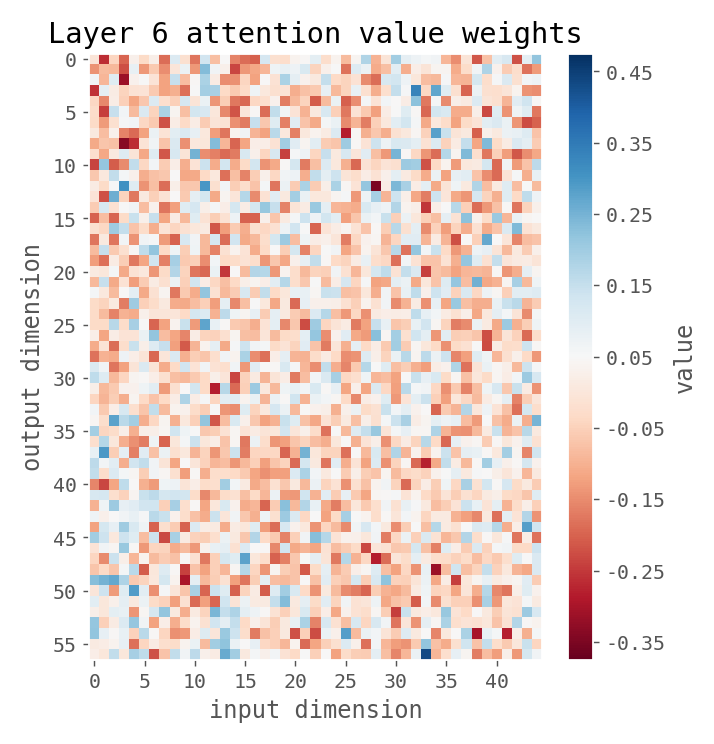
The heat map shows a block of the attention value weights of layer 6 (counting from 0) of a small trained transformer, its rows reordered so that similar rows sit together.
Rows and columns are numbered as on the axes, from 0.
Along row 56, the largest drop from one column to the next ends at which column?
34
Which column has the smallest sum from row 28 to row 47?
17
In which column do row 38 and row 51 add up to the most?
39
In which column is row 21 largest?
38
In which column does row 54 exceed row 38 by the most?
25
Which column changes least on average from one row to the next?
24
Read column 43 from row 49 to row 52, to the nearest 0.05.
0.1 0.1 0.05 0.2
